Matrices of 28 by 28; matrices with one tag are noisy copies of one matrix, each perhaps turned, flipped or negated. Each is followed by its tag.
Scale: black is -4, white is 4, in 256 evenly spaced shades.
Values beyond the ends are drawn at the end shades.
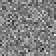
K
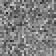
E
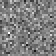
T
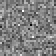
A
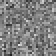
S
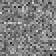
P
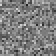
A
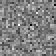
A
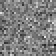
S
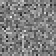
P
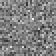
E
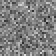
T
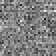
S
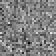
E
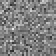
E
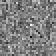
A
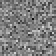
E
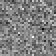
E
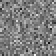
K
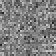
S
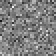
K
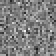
A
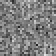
S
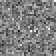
A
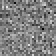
E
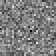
A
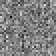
P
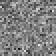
P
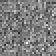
E
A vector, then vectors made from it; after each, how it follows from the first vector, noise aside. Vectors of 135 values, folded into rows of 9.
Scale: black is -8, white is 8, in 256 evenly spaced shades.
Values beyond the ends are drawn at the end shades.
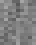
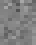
partly zeroed.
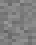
wrapped around, negated, shrunk.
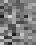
wrapped around, scaled up.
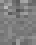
partly zeroed.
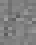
partly zeroed.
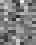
scaled up.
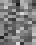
scaled up.
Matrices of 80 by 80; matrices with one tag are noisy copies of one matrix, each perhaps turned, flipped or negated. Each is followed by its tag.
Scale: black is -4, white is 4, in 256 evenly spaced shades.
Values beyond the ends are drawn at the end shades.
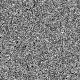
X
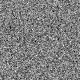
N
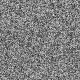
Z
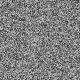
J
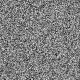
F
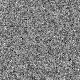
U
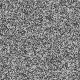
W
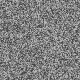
Z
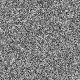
U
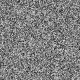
F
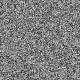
X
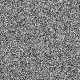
J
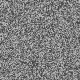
X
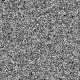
W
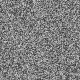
X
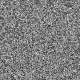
X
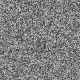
J
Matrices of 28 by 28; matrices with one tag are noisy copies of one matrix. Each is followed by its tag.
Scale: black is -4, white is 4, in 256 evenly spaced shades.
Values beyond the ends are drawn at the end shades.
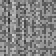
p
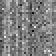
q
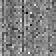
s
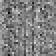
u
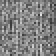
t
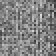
t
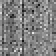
s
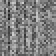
p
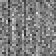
p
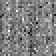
q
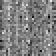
q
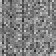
s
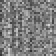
q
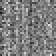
q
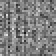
p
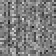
p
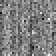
q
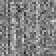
p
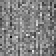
t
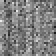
u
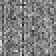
s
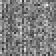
s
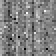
u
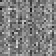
q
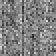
s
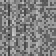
p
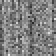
q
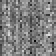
q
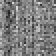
u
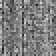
s
